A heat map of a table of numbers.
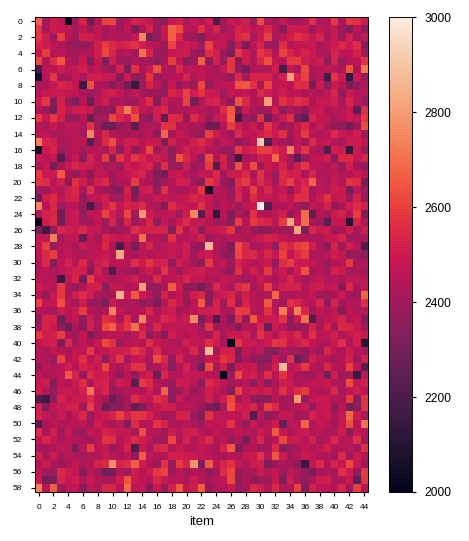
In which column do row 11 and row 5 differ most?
12
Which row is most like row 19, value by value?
39
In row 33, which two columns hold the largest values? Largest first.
14, 18
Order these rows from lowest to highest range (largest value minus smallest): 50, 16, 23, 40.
50, 40, 16, 23
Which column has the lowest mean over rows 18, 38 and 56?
24
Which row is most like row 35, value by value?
5
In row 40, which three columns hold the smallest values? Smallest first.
26, 44, 3
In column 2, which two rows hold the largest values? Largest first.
27, 58
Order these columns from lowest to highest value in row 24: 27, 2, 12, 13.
13, 27, 2, 12
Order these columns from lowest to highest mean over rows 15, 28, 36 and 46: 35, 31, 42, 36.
31, 42, 36, 35
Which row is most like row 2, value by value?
33
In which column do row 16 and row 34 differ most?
11
